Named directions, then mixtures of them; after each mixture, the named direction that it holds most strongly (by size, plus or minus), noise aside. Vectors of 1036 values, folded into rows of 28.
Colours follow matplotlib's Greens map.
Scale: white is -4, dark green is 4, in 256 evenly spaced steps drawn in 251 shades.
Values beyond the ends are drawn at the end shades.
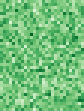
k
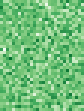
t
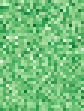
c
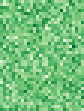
c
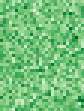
k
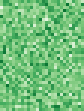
t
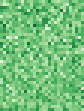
c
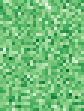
t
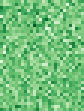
c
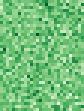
t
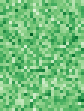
k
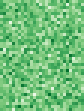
t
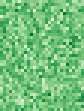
k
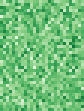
c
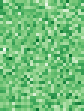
t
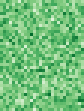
k
